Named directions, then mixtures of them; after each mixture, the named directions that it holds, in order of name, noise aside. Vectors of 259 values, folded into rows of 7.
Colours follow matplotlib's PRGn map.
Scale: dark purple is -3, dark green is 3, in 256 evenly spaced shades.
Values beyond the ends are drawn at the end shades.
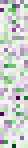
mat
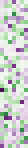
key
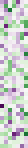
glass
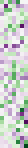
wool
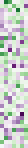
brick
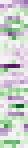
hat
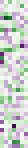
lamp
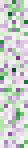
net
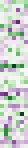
brick, hat.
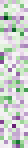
key, lamp.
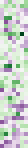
hat, key, lamp.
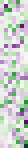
wool.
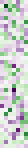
brick, glass, key.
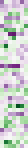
hat.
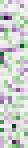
lamp.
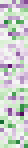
hat, wool.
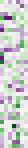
lamp.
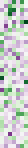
net.
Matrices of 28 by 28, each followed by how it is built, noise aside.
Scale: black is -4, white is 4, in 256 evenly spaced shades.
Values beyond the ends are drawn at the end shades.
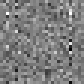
uneven columns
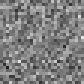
repeating columns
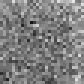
smooth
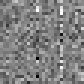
uneven columns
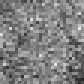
smooth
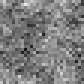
smooth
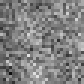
smooth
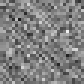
Toeplitz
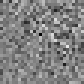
upper triangular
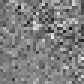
upper triangular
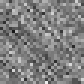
Toeplitz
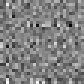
low rank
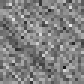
Toeplitz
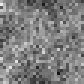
smooth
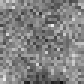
smooth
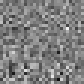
low rank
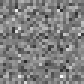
repeating columns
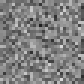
repeating rows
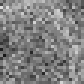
smooth
